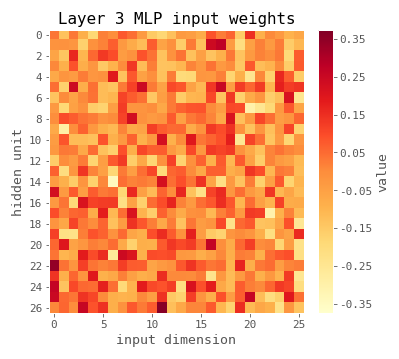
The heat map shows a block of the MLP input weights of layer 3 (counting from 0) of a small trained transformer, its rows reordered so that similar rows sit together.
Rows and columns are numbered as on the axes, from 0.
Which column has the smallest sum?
25
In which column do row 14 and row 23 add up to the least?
6
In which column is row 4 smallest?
20
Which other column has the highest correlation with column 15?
14
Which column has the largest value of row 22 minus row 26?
0
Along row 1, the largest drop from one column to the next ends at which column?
18
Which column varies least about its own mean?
15
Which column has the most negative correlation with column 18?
19
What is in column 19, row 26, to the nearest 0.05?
0.15
